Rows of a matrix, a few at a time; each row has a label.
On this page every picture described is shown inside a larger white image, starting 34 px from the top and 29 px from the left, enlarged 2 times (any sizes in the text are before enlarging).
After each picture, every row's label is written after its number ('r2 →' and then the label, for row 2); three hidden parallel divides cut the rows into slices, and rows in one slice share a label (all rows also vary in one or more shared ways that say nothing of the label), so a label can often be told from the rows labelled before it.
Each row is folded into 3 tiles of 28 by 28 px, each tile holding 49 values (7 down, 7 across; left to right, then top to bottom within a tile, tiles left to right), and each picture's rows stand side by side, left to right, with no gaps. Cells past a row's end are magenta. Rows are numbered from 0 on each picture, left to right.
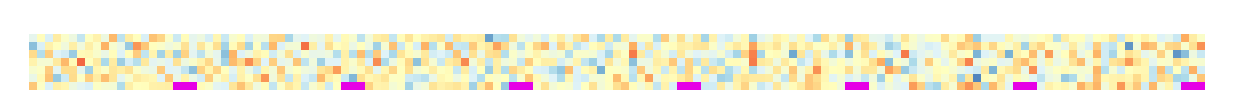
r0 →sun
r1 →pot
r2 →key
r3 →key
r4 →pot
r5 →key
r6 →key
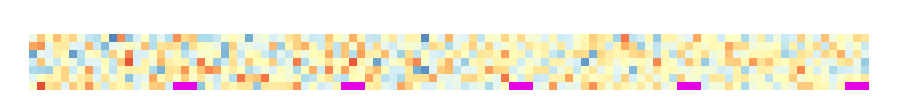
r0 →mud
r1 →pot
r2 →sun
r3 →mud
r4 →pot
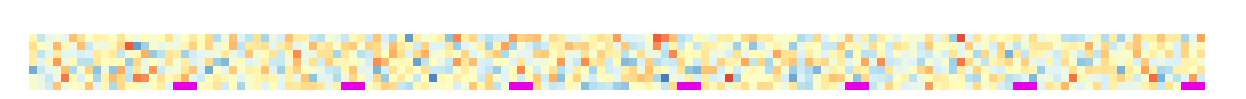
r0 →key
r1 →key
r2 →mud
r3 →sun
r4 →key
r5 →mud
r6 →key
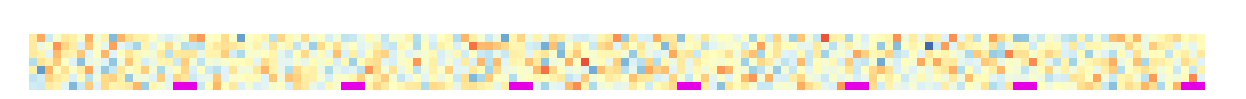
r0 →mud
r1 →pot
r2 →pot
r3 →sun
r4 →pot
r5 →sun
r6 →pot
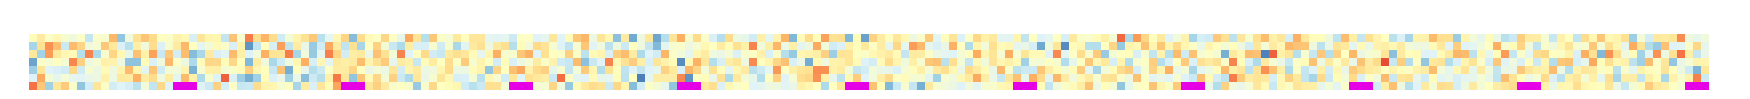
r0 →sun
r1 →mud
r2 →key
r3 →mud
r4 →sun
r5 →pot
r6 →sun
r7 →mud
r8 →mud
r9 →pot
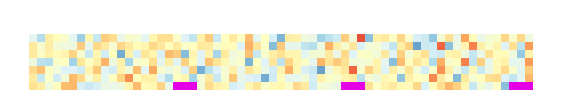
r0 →pot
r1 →mud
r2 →pot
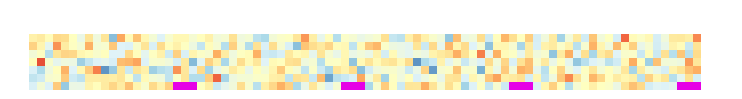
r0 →mud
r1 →pot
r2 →mud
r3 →mud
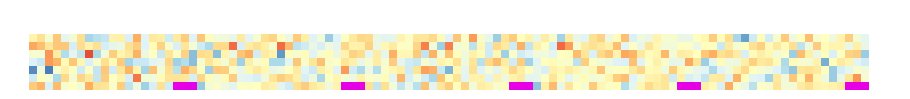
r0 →pot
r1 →key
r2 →mud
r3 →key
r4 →pot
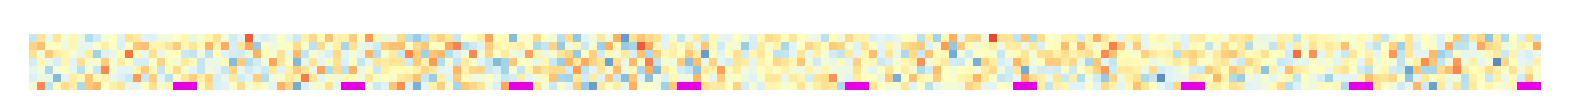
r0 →pot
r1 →pot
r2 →pot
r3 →sun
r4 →key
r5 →sun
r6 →key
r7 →pot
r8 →sun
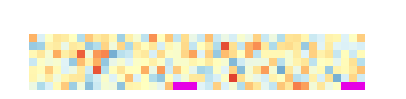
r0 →pot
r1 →mud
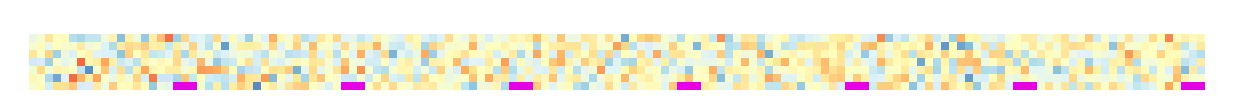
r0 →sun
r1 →pot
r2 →pot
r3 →pot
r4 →pot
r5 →mud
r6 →key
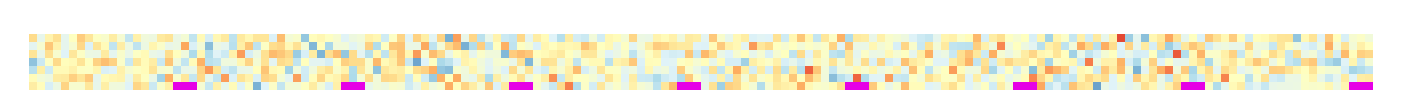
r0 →pot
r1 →pot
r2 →mud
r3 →pot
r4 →pot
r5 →pot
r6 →sun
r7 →pot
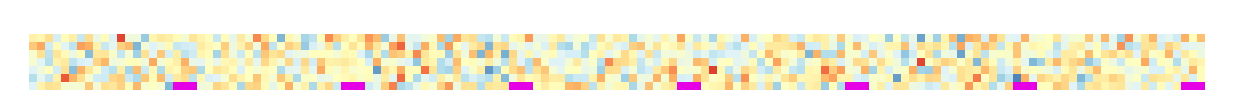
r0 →mud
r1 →key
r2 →mud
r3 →pot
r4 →pot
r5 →sun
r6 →mud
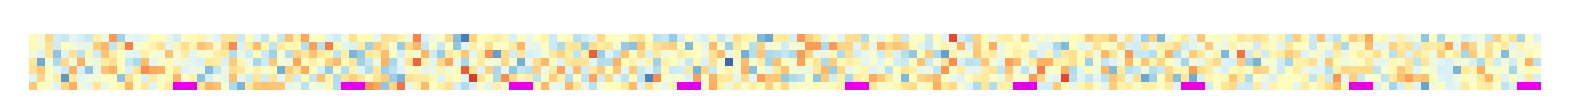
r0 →sun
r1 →key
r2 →sun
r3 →pot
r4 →pot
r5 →sun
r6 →mud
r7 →mud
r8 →pot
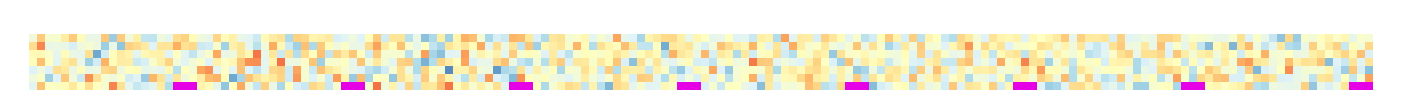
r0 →key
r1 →sun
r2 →key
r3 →pot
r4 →sun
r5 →key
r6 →pot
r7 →sun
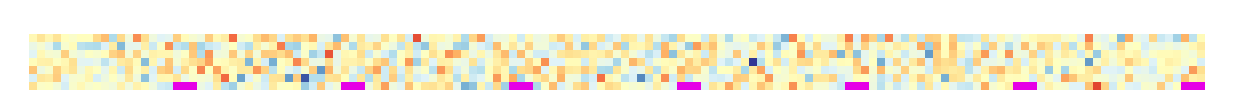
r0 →key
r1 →mud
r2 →key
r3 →mud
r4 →mud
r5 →pot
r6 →mud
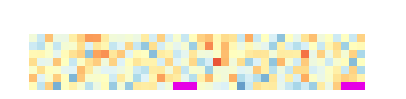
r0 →key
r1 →key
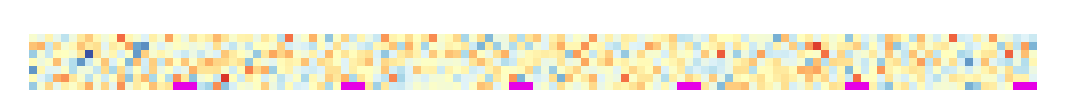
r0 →mud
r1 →mud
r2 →key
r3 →pot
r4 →sun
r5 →sun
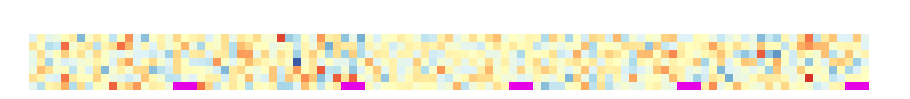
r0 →key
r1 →sun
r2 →pot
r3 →pot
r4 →sun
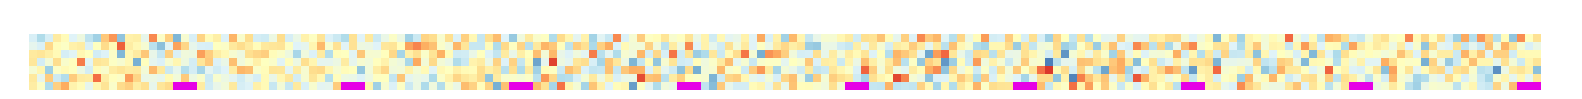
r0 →sun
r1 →pot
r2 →pot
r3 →sun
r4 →mud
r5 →mud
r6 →sun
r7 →sun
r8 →mud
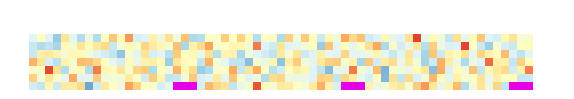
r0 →pot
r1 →mud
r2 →key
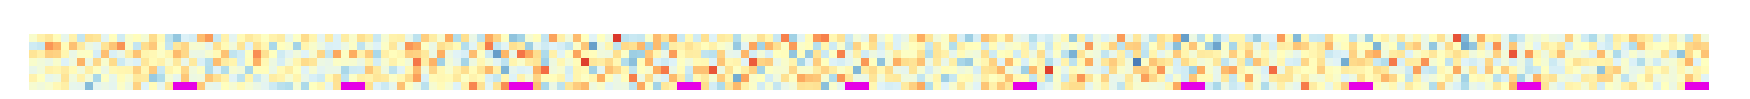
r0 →pot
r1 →pot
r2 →sun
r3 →sun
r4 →sun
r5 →pot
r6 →sun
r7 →pot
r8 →sun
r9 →pot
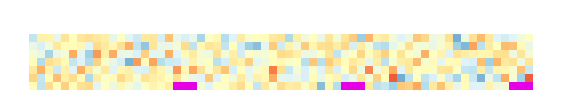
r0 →key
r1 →pot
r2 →pot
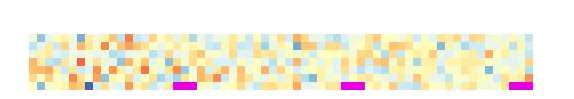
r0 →sun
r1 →pot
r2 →key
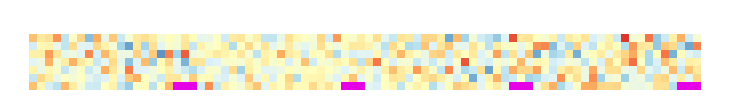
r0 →sun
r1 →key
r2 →mud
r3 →mud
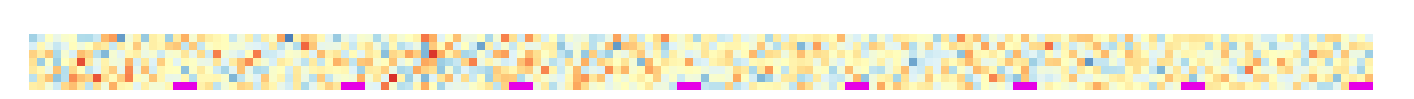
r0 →sun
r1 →sun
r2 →mud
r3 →sun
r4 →key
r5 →key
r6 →mud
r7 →sun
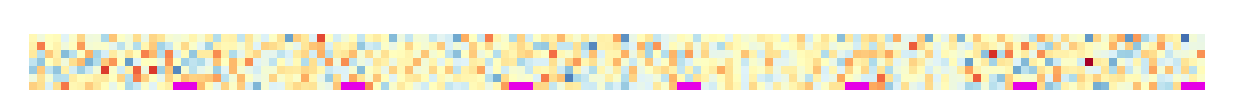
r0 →sun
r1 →sun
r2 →sun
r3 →sun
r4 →key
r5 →sun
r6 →sun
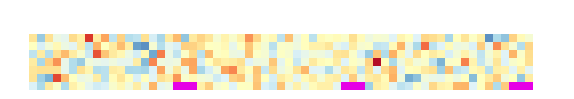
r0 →mud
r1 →key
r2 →mud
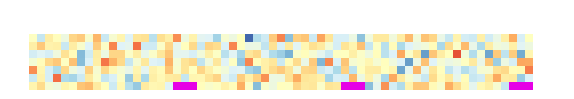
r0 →key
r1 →sun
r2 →mud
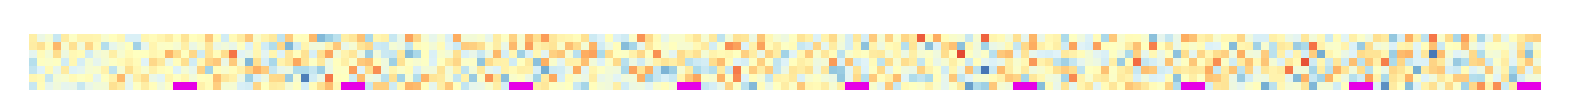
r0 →key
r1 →mud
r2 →key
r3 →pot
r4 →key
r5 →key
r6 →key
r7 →pot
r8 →mud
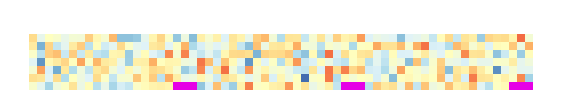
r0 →sun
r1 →mud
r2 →pot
